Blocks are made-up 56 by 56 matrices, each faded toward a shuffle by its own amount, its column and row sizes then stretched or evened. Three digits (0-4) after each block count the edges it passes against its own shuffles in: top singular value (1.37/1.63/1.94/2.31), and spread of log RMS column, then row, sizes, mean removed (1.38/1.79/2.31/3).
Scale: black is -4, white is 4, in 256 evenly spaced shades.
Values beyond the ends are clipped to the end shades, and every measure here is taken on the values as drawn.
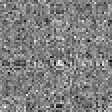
3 0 2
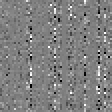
3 4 0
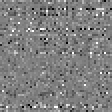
2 0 3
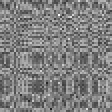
4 1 0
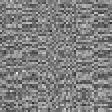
4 1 1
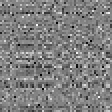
4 0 2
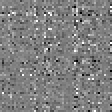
1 3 3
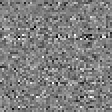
2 0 3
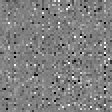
2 3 1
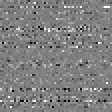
3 0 4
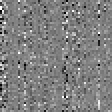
2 4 0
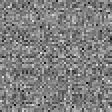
3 0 0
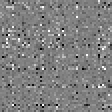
1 3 3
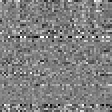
3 0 4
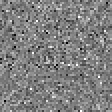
1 0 1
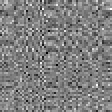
4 2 0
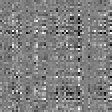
4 4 3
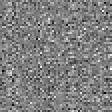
3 2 0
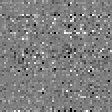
2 2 3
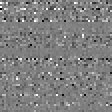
0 0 4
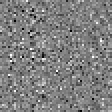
3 2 0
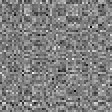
4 0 2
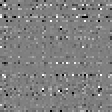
2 2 4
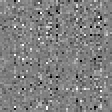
1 3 1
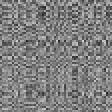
4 2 3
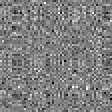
4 0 2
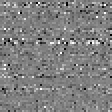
2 0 4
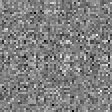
3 0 2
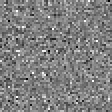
1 1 1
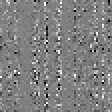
2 4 1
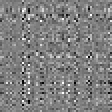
4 4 3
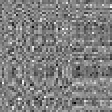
4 1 1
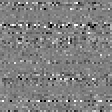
2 0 4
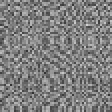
4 1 1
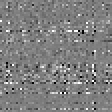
3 2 4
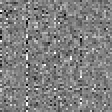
2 3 1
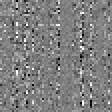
2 4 0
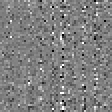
2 3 0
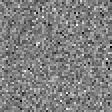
1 0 0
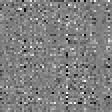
2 2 3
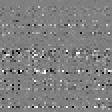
2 1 4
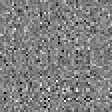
3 2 1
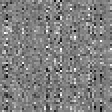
3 4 0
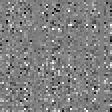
0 4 2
